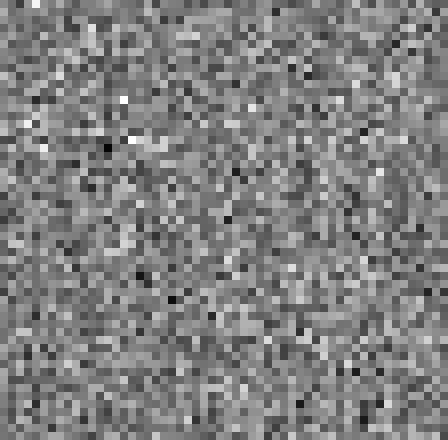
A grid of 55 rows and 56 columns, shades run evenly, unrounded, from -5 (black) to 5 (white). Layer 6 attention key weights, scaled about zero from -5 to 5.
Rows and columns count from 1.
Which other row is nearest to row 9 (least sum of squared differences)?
14
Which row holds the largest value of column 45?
11
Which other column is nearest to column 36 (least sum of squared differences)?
56
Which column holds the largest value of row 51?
49
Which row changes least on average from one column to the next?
2
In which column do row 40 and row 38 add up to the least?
22
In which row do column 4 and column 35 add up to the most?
16
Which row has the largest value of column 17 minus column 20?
18
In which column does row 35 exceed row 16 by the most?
47
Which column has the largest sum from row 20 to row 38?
41
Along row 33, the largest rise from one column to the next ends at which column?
29
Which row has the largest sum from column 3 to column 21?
46
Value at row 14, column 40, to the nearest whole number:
-3
